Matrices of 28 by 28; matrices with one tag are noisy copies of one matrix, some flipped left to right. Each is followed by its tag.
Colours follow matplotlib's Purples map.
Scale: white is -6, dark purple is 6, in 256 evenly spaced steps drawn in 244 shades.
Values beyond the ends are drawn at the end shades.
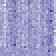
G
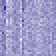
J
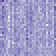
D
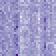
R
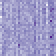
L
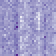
R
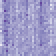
G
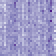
G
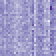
J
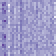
L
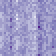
R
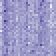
G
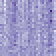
G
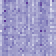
G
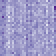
D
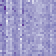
J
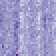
R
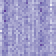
G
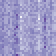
R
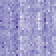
R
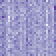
D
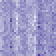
R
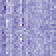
J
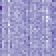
D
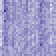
G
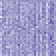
L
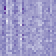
J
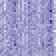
G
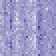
R
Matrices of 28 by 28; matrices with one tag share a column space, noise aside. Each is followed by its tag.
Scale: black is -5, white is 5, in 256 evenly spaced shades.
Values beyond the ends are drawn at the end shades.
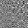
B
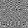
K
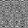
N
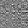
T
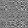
K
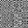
N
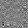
K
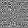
K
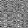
N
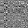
B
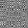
K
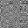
B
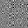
T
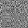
B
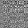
B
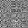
N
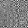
N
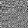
B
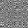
K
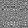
K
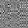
T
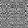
T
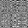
N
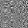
B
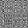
N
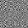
K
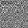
B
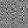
T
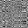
N
